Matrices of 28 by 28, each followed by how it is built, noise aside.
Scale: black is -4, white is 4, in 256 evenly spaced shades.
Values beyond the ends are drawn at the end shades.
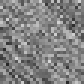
Toeplitz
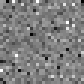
sparse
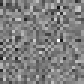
low rank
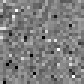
sparse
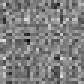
low rank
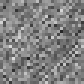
Hankel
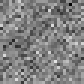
Hankel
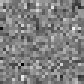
low rank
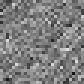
Hankel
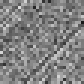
Hankel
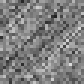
Hankel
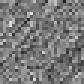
Hankel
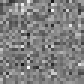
low rank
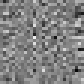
low rank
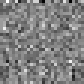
low rank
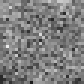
smooth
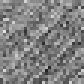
Hankel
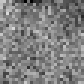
smooth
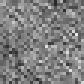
Toeplitz
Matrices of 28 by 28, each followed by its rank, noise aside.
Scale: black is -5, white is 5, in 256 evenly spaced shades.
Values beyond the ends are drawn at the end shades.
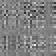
three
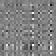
two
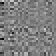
three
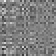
three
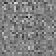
six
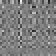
two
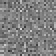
six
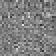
six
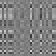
one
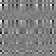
one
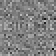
six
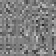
four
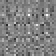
three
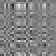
two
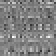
three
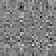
four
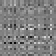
two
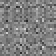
four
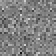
six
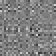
four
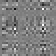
two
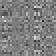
four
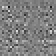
four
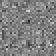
six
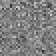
six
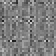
four
